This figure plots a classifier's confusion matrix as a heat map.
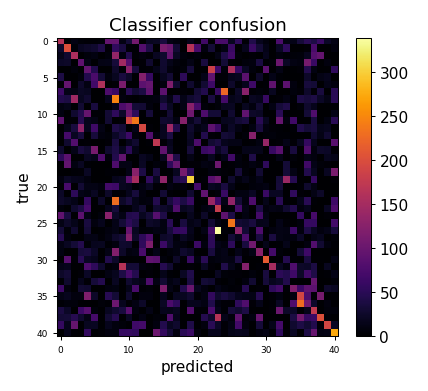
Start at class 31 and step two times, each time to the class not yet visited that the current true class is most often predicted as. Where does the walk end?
19
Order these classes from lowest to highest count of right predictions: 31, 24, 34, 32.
32, 24, 34, 31
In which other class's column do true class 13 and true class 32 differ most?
28
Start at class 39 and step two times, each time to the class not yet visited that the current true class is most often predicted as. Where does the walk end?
8
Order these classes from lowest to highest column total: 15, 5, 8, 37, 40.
5, 40, 15, 37, 8
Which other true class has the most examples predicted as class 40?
18
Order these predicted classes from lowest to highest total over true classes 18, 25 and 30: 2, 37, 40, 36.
2, 37, 36, 40
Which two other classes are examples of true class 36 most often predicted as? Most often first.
35, 8
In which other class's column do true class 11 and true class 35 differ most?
10
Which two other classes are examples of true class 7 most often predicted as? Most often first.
24, 27
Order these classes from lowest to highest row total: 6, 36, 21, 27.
21, 27, 36, 6
